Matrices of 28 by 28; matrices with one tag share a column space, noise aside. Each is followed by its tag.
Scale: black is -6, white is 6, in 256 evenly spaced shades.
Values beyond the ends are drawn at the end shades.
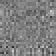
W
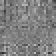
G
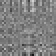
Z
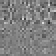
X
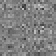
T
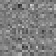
T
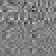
X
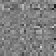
T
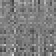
Z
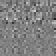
X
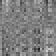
Z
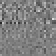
X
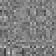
W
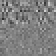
X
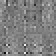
G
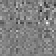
X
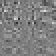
X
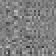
W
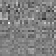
X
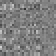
T
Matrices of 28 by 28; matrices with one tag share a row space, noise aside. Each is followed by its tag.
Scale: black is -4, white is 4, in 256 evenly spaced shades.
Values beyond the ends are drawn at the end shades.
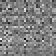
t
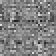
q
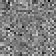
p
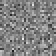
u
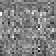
q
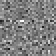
p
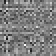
t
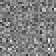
p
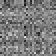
t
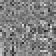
u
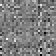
q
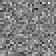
p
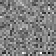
p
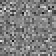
u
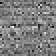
q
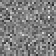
p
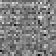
q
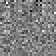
p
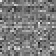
q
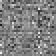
q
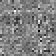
q
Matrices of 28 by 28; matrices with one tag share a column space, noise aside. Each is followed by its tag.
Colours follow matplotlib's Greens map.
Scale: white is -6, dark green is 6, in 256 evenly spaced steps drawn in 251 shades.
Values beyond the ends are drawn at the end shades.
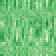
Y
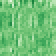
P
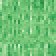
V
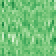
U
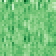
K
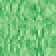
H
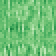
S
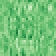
H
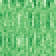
P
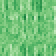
V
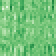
V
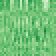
Y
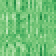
V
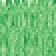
P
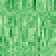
Y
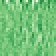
K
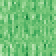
V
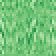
U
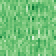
H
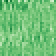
K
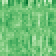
P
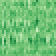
U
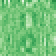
P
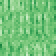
V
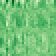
P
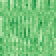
Y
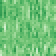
S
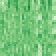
V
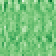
K
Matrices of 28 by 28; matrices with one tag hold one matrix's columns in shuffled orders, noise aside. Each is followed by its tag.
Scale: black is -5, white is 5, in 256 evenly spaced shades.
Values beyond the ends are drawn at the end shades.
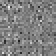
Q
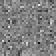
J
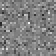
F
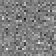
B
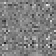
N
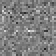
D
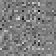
B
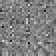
J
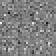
F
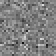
N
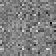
F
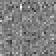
Q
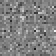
D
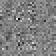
B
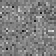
D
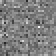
J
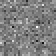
J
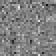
Q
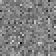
J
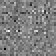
D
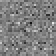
F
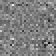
N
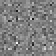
B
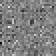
J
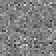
N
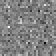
J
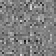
Q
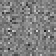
D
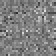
D
